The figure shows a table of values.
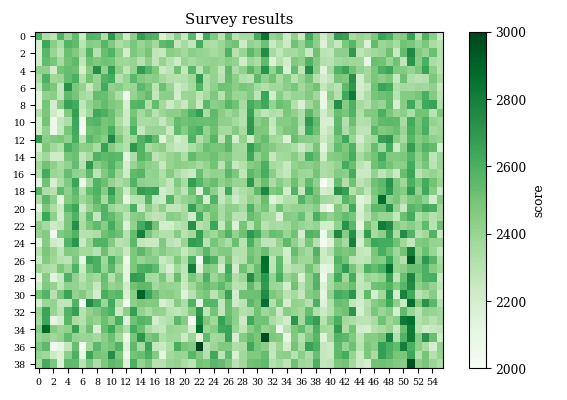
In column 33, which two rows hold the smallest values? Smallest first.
34, 21
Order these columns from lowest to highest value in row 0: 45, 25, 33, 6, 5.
6, 25, 45, 33, 5
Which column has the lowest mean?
39
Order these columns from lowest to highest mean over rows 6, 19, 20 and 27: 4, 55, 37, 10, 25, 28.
25, 55, 28, 37, 10, 4
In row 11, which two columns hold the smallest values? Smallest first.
6, 2
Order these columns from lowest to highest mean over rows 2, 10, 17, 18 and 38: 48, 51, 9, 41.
9, 41, 48, 51
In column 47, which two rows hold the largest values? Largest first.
19, 22
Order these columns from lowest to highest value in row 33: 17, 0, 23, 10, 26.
17, 0, 10, 23, 26
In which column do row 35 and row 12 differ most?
31
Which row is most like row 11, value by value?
10
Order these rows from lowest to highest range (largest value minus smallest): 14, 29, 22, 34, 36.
14, 29, 22, 34, 36
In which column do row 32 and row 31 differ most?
22
